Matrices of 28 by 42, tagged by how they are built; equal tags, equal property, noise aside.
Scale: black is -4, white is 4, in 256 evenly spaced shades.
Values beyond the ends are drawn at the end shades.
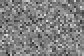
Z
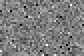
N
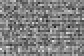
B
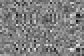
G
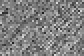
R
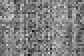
B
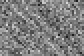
Z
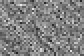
Z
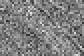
Z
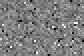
N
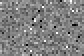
N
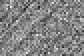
R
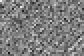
R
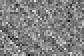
Z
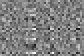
G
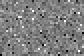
N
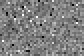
N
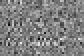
G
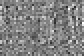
G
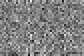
G
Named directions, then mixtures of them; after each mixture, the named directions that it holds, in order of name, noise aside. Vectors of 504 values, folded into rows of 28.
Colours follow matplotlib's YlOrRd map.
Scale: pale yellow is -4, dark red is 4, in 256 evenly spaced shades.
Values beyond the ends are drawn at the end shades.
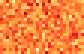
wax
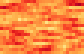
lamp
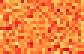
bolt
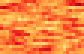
lamp.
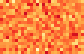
wax.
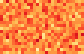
bolt, wax.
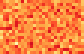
bolt.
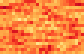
lamp, wax.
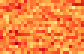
bolt, lamp.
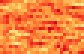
bolt, lamp.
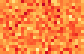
bolt, wax.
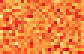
bolt.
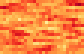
lamp.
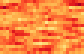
lamp.
